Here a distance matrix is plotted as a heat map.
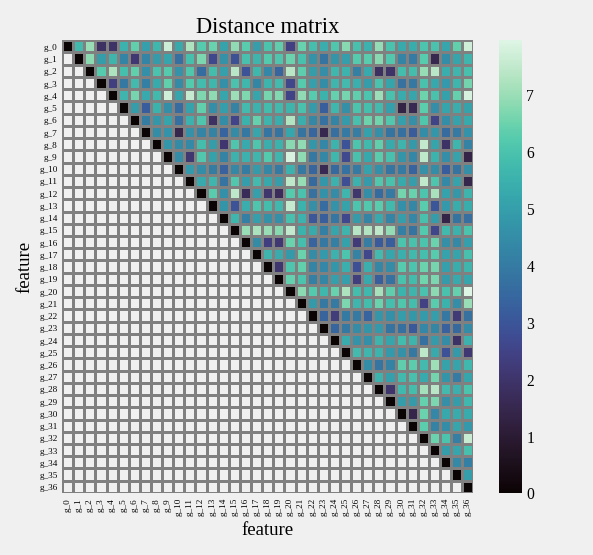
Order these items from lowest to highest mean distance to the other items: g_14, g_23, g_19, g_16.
g_23, g_14, g_16, g_19
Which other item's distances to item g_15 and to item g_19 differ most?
g_12
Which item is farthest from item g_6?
g_20
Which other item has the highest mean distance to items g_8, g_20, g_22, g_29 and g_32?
g_15
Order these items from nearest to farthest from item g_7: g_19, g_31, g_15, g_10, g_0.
g_10, g_31, g_19, g_15, g_0
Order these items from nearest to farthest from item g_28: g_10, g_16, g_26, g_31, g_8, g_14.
g_16, g_26, g_10, g_14, g_31, g_8
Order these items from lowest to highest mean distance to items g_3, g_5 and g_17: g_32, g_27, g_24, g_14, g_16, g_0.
g_0, g_27, g_14, g_16, g_24, g_32
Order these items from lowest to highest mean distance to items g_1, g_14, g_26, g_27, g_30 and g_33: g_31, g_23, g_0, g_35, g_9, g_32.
g_23, g_31, g_35, g_9, g_0, g_32
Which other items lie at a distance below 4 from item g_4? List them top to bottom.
g_0, g_3, g_20
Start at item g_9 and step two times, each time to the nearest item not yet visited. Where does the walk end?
g_11
